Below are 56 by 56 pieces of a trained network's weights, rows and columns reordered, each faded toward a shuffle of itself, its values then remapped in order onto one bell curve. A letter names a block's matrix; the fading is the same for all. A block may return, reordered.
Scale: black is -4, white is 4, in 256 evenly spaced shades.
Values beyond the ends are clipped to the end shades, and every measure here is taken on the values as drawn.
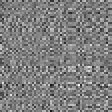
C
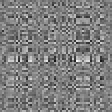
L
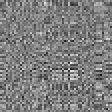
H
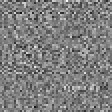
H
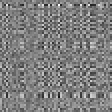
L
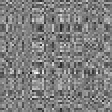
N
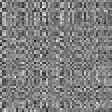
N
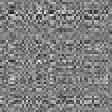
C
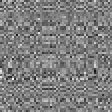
C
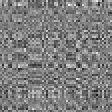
C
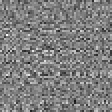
H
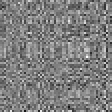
N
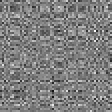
C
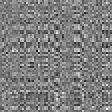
N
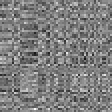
C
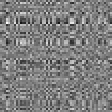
L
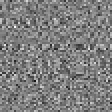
H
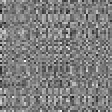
N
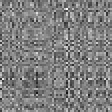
N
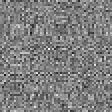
H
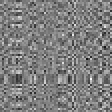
N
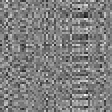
N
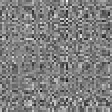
L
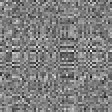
H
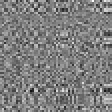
H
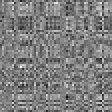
N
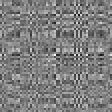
L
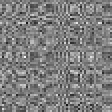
C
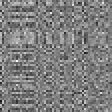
N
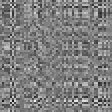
L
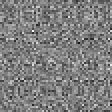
H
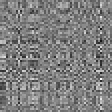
L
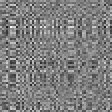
L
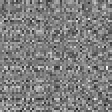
H
